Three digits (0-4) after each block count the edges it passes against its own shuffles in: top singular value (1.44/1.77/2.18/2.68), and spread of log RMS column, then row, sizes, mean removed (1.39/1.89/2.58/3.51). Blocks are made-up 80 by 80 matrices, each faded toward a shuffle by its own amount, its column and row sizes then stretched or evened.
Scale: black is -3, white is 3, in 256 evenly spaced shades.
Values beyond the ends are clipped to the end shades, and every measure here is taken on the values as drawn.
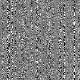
1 4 0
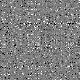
2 1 2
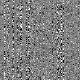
1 4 1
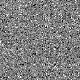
2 1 1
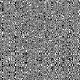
3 3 2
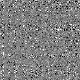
0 2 3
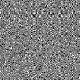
3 1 0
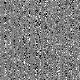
1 4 0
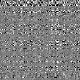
3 2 4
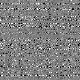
1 2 4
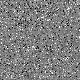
0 0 1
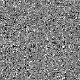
1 2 1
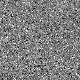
0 0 2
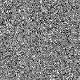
1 1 1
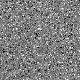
1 0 1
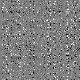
1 3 2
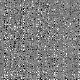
0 3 2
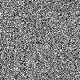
1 0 0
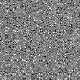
3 0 1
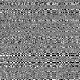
4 0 4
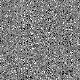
0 3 1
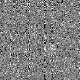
2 3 1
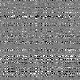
3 2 4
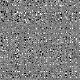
0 3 3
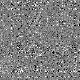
1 2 3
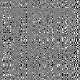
4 4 2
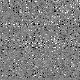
1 2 2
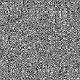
2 1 2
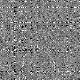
2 3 3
